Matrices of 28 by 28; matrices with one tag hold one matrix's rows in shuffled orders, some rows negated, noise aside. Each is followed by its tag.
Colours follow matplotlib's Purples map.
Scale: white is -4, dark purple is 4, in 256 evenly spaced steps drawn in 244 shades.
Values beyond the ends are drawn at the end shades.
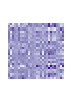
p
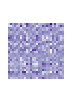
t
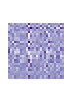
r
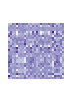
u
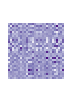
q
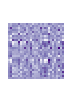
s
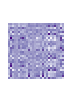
p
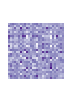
t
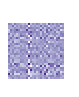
r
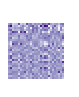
s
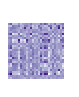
s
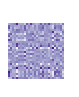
u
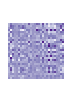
p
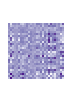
p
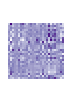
p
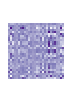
p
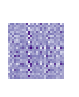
r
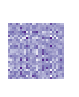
t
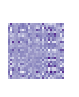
p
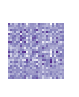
t
